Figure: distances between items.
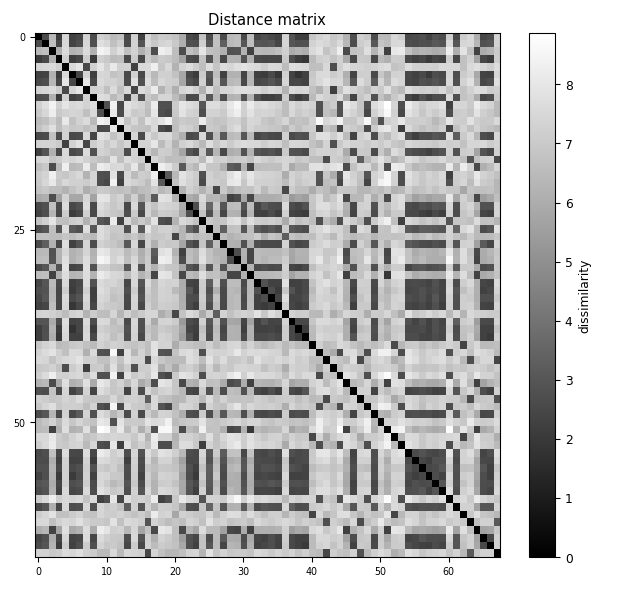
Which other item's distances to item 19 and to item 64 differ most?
51
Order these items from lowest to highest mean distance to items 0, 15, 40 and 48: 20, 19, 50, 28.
19, 20, 28, 50
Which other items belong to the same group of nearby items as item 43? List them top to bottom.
4, 7, 14
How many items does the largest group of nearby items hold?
31
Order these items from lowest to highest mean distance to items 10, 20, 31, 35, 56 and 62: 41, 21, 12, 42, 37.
37, 21, 12, 41, 42
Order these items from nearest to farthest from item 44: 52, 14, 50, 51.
14, 52, 50, 51
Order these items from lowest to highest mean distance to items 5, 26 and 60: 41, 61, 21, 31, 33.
33, 61, 41, 21, 31
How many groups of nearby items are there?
8
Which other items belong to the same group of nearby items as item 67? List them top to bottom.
16, 42, 47, 63
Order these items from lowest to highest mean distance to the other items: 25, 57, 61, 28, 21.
57, 61, 25, 21, 28
